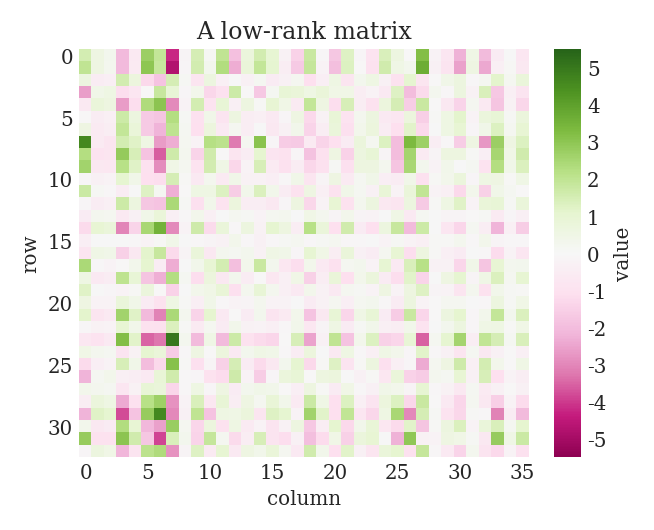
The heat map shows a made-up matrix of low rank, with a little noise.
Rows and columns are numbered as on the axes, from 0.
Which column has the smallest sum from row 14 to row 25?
6
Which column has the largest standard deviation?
7
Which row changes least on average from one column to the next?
15
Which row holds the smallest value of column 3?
29
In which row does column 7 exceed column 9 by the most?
23
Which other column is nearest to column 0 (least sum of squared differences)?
14
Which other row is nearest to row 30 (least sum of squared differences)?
18
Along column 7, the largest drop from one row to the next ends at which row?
24
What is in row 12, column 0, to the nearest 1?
0
